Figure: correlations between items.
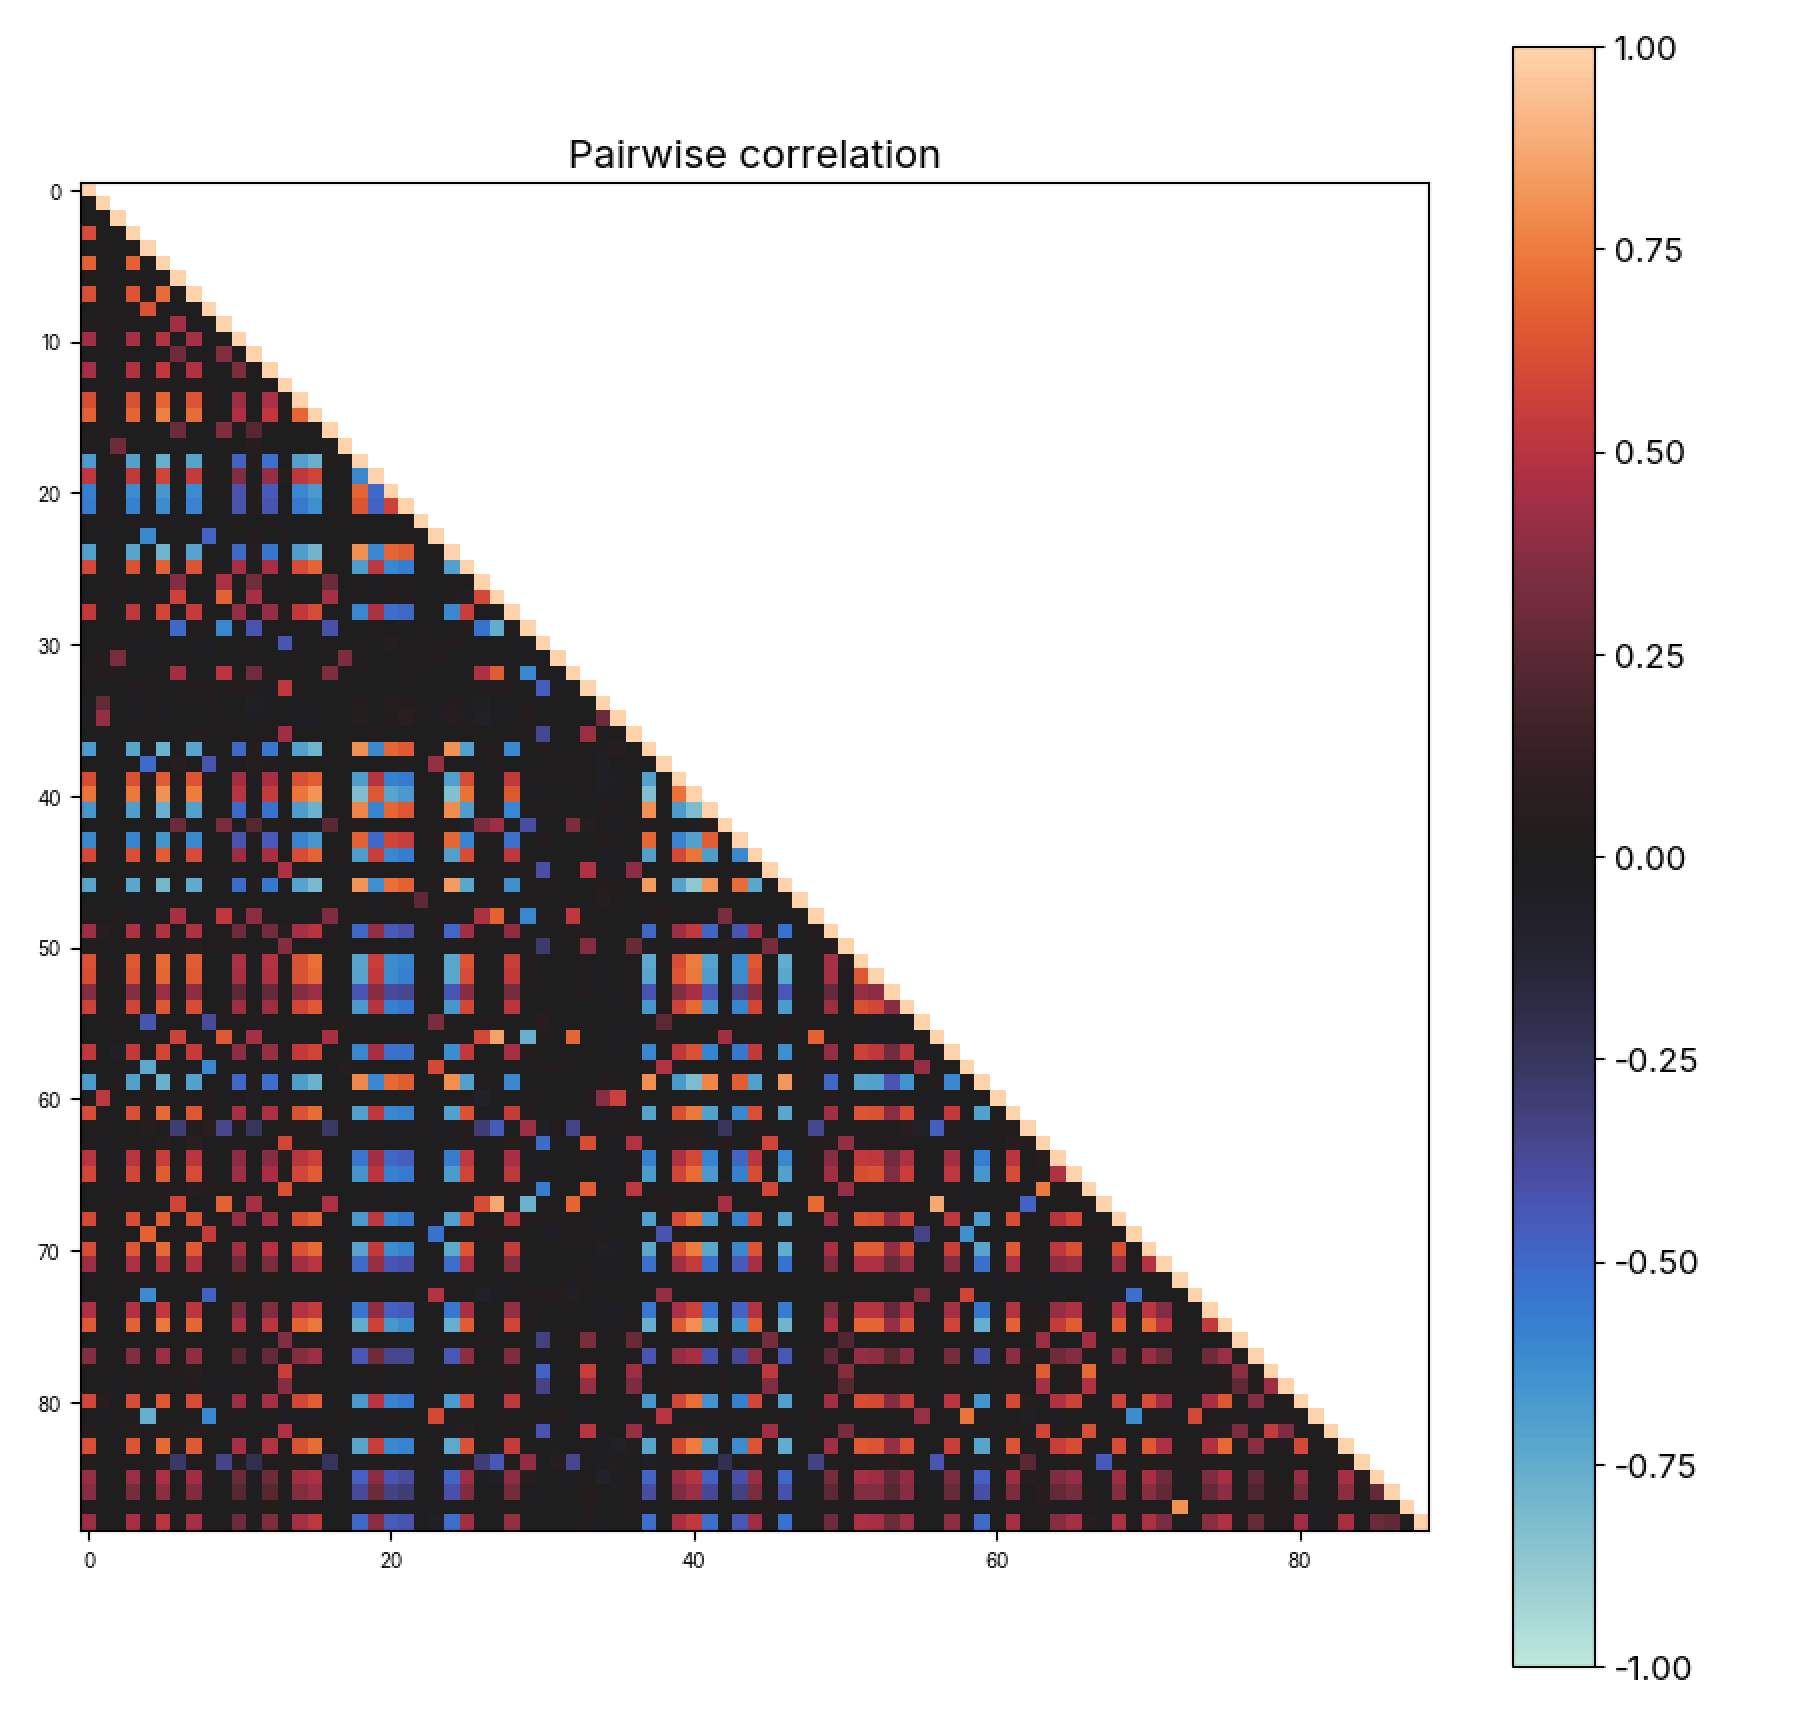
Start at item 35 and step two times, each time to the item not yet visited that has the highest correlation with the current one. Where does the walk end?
1
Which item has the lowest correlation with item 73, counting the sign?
4
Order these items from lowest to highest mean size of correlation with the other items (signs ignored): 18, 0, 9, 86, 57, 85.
9, 86, 85, 57, 0, 18
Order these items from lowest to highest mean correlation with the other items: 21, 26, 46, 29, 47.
46, 21, 29, 47, 26
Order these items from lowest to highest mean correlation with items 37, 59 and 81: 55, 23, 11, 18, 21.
11, 55, 23, 21, 18
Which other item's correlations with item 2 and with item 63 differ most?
66
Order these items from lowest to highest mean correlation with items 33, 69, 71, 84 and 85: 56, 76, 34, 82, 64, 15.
56, 34, 76, 82, 64, 15
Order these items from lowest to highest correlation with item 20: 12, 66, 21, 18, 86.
12, 86, 66, 21, 18
